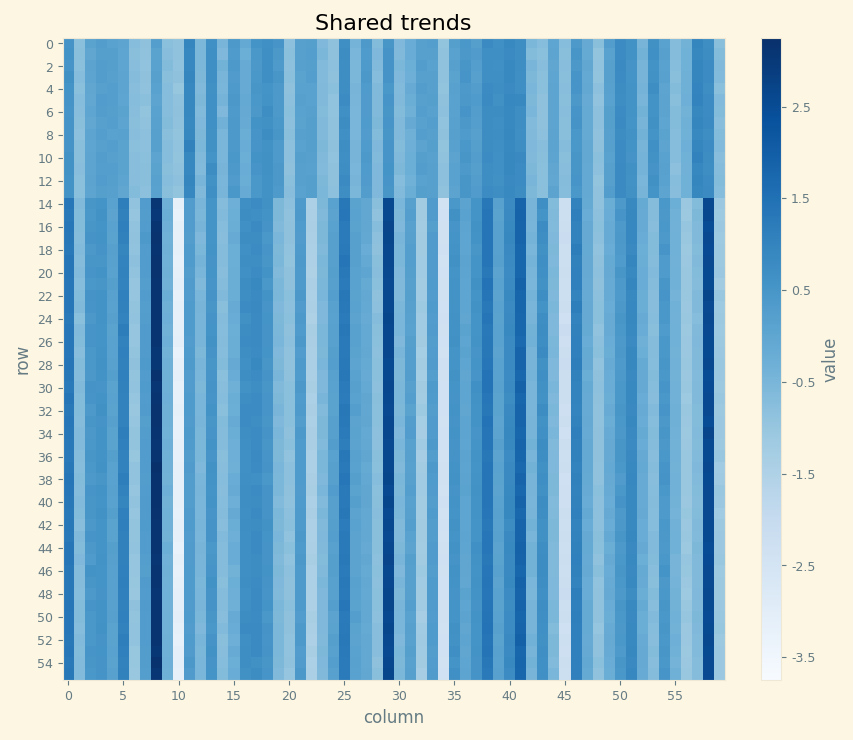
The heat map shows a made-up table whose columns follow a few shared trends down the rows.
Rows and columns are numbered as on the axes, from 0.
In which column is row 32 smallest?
10
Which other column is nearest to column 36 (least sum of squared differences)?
27
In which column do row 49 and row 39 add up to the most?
8
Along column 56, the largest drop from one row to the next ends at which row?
14
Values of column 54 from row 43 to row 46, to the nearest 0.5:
0.5 0.5 0.5 0.5
